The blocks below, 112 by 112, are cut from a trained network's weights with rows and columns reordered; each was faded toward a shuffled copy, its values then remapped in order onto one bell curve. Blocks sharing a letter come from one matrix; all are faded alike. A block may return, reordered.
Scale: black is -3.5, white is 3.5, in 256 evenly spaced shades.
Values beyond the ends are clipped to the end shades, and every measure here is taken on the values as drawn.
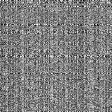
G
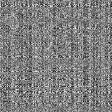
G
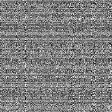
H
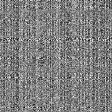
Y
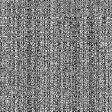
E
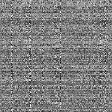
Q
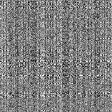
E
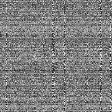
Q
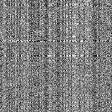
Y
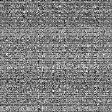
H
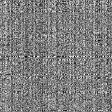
G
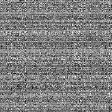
H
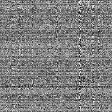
Q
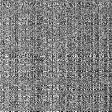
E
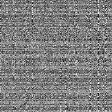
H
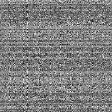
H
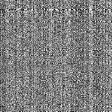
G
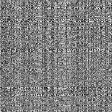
G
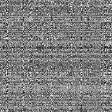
Q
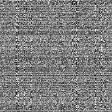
Q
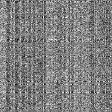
Y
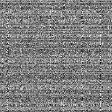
H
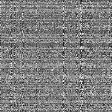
H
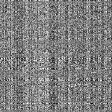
Y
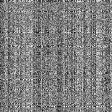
Y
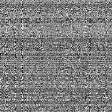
H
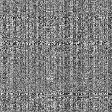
E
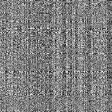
G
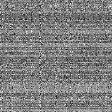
H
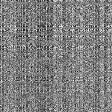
Y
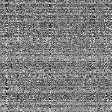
H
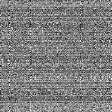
H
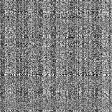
E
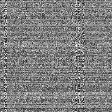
Q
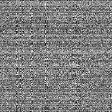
H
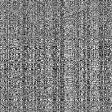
E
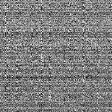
Q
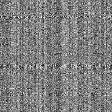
G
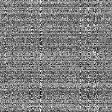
H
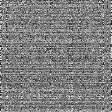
H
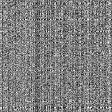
Y
